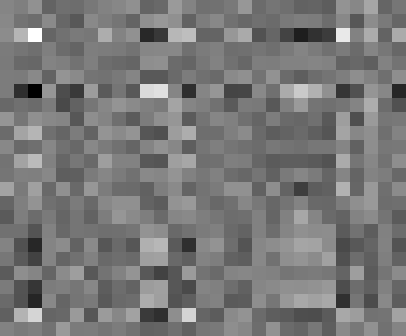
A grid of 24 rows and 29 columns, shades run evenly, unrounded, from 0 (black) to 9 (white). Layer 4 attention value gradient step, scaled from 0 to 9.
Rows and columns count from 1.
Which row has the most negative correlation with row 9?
20
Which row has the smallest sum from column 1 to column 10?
7
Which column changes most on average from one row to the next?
3
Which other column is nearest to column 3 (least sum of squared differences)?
25
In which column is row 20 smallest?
12
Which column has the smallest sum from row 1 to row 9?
6
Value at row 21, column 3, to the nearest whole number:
2
